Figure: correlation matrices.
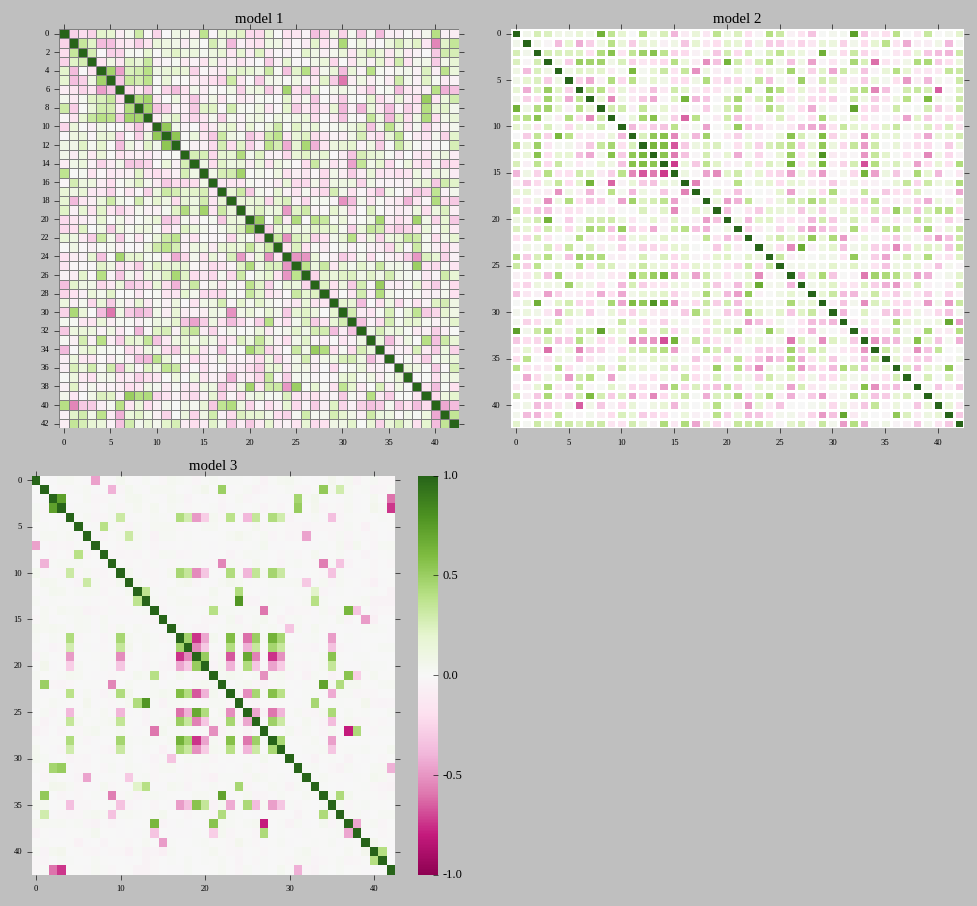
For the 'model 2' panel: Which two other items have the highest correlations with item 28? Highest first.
22, 18
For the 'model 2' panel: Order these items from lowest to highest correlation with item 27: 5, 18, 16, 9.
9, 16, 18, 5
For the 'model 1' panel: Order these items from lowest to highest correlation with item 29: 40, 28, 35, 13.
28, 13, 35, 40
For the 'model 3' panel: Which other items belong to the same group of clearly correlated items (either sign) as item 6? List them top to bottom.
11, 32
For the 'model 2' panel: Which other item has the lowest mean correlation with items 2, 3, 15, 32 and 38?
34
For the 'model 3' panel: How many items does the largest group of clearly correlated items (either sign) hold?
12
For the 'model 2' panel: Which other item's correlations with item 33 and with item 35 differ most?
26
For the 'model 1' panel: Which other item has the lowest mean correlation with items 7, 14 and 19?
31
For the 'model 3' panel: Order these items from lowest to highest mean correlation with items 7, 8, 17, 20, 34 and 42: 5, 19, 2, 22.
2, 19, 5, 22
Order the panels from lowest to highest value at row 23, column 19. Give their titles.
model 3, model 2, model 1
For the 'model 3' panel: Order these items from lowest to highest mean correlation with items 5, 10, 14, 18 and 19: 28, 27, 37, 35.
27, 35, 28, 37
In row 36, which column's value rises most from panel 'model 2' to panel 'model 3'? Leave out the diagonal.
22
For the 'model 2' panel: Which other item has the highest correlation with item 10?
21
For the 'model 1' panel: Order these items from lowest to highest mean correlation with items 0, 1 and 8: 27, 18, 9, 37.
27, 37, 18, 9
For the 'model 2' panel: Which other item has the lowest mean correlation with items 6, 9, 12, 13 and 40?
15
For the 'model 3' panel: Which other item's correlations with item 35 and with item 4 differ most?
19
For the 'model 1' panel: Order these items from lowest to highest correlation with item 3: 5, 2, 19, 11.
19, 11, 5, 2
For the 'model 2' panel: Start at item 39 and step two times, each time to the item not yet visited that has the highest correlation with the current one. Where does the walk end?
16
